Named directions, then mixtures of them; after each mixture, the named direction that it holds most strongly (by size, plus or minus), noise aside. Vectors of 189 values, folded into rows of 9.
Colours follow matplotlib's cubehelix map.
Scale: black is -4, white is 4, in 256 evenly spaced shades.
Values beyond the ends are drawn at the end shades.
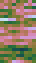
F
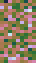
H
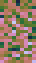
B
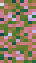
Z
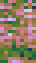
F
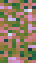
H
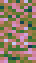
H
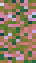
Z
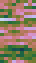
F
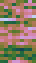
F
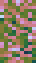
B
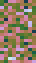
H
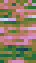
F
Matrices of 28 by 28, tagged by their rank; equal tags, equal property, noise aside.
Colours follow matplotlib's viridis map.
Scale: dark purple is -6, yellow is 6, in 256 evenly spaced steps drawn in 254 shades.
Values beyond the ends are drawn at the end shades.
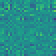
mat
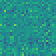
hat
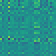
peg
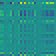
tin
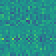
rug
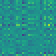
peg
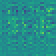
mat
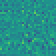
hat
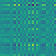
tin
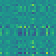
peg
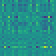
peg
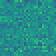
hat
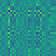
peg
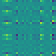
tin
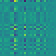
tin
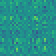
mat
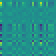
tin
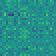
rug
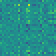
mat
